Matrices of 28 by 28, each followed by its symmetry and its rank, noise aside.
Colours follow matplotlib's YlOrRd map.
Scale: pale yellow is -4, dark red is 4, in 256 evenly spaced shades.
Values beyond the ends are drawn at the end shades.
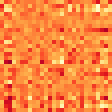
no symmetry, rank three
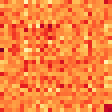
no symmetry, rank four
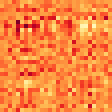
no symmetry, rank four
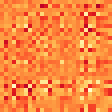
symmetric, rank three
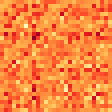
symmetric, rank six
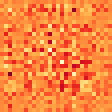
symmetric, rank four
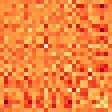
symmetric, rank four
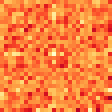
symmetric, rank six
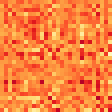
no symmetry, rank three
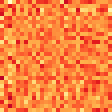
no symmetry, rank three
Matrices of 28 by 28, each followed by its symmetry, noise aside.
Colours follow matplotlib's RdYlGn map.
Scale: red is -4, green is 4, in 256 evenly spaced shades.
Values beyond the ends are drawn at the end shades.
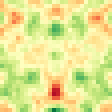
mirrored left to right.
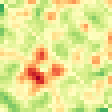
symmetric across the other diagonal.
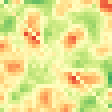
symmetric across the other diagonal.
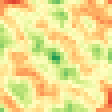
symmetric across the other diagonal.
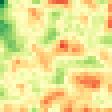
no symmetry.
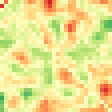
no symmetry.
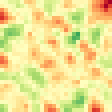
symmetric across the other diagonal.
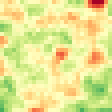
no symmetry.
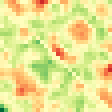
symmetric across the other diagonal.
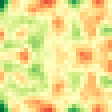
mirrored top to bottom.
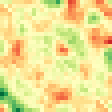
symmetric across the other diagonal.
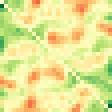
same after a half turn.
